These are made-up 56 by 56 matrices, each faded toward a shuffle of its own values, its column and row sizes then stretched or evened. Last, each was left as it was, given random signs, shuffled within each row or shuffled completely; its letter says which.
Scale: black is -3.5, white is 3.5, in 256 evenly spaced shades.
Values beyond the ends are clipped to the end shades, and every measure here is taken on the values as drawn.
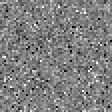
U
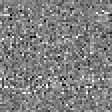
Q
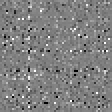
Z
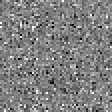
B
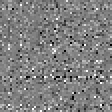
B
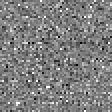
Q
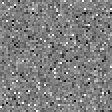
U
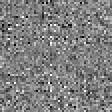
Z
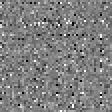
B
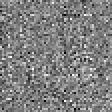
Z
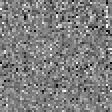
B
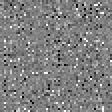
B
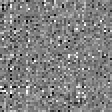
B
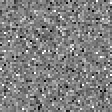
U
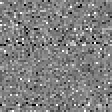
Q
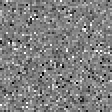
U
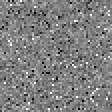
U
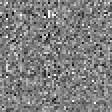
B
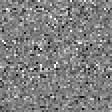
Q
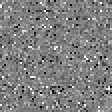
Q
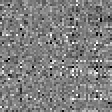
Z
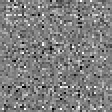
B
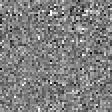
B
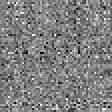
Z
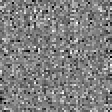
Z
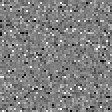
Q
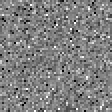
U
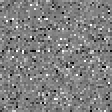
Q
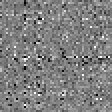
Z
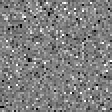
U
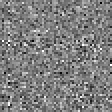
B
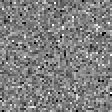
U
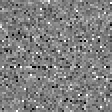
Q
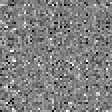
Z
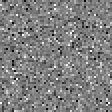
U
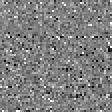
Q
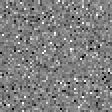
U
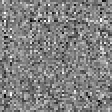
B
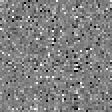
Z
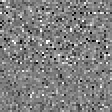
Q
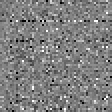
B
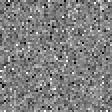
U
